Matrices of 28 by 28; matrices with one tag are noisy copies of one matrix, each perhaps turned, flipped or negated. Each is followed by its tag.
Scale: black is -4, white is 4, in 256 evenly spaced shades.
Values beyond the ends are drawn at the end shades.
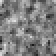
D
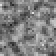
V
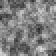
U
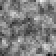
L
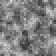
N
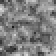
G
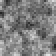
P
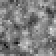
N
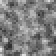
L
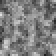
G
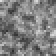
V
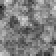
P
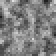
G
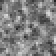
D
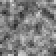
V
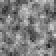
N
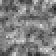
G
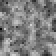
G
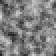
D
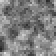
P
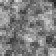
U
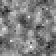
N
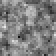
N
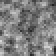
L
